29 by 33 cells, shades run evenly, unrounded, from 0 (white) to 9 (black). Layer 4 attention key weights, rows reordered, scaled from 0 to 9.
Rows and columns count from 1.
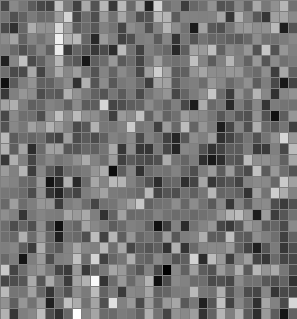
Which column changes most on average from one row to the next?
1
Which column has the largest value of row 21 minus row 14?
7
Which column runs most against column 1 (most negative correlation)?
19
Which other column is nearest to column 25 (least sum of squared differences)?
27
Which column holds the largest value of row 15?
24
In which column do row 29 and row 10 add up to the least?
9
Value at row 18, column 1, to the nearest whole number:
5
